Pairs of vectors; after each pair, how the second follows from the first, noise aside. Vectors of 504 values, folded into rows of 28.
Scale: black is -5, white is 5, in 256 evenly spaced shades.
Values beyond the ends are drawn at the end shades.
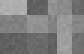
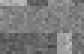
partly zeroed.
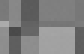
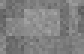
wrapped around, shrunk.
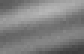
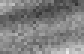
negated.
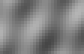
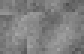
wrapped around, shrunk.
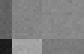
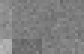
negated, shrunk.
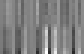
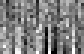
negated, scaled up.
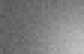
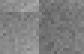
wrapped around, shrunk.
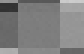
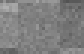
negated, shrunk.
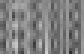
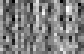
reversed, scaled up.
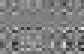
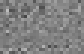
wrapped around, shrunk.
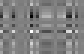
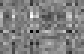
negated.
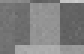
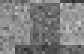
negated.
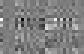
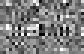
reversed, scaled up.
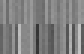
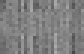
wrapped around, shrunk.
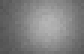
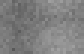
wrapped around, shrunk.
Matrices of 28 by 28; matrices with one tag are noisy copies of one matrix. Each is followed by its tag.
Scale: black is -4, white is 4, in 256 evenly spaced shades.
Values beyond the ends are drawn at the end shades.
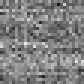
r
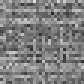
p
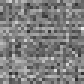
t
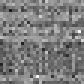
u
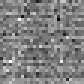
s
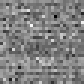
t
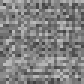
t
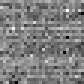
t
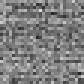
p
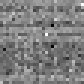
u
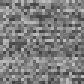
t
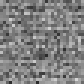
s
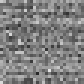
p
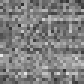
r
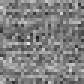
p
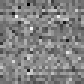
r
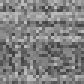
u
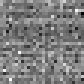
p
